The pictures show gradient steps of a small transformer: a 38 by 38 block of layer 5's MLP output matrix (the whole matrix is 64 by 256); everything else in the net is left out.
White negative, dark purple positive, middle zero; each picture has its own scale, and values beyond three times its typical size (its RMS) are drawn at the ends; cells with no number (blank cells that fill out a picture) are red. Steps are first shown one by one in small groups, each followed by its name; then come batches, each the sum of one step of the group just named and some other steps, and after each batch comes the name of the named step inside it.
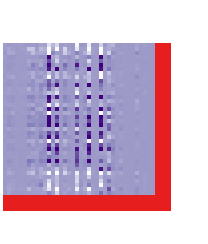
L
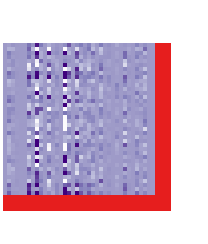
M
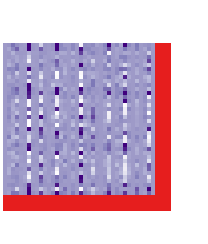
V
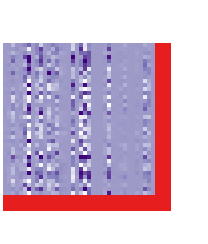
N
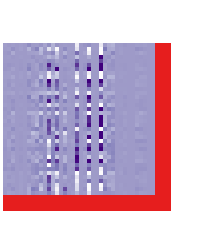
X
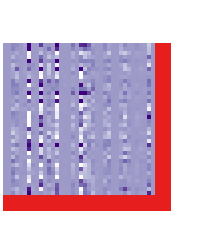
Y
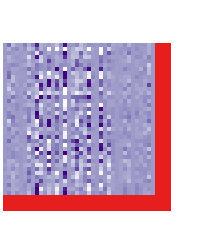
X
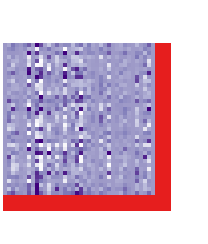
M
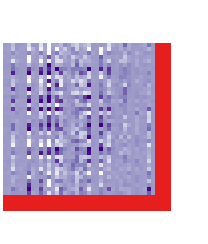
L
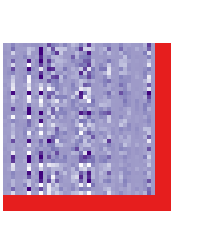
N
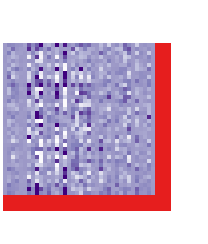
Y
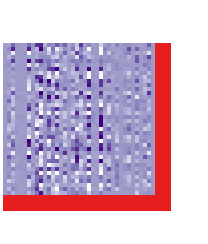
X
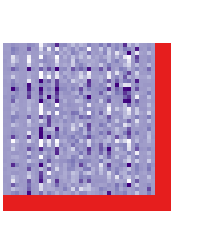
V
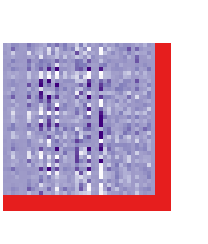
X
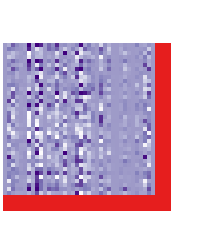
Y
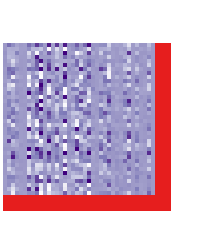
Y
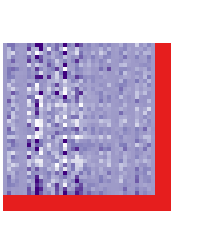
M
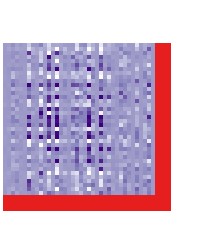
L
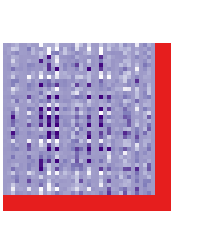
L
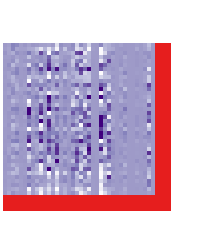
L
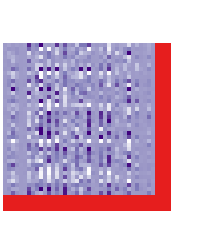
Y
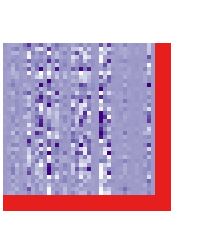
Y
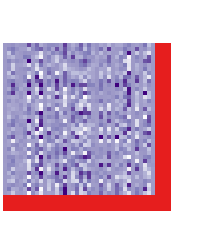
N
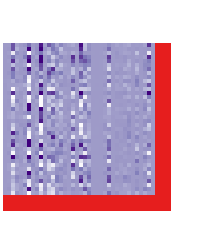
N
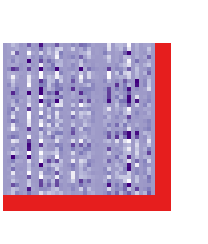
Y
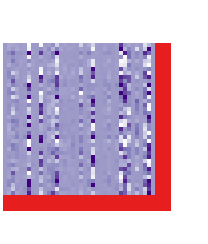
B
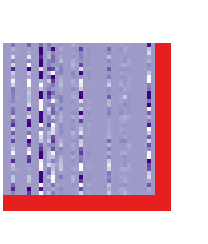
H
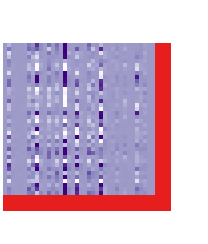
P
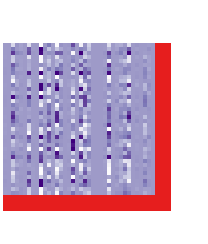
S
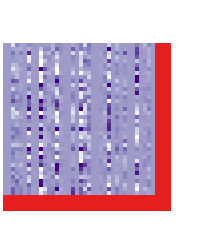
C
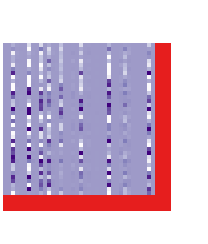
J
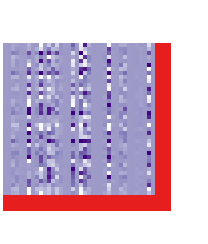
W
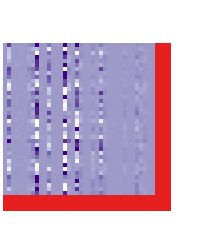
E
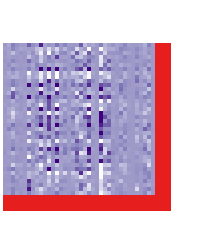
C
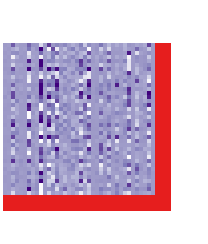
H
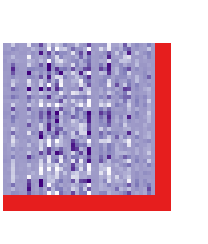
S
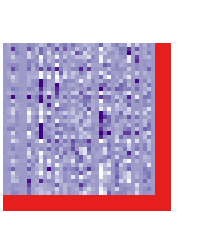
S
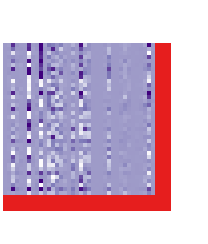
H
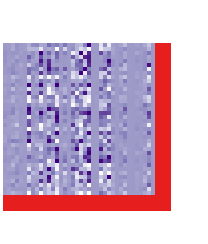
W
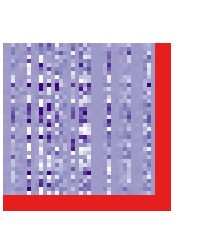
S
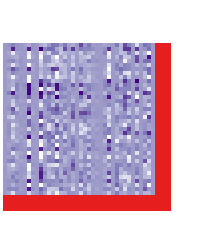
J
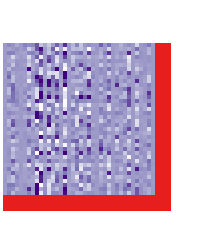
H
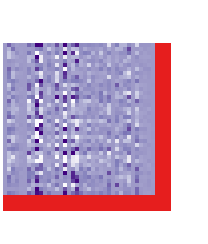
E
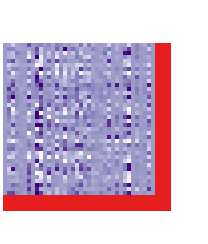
C
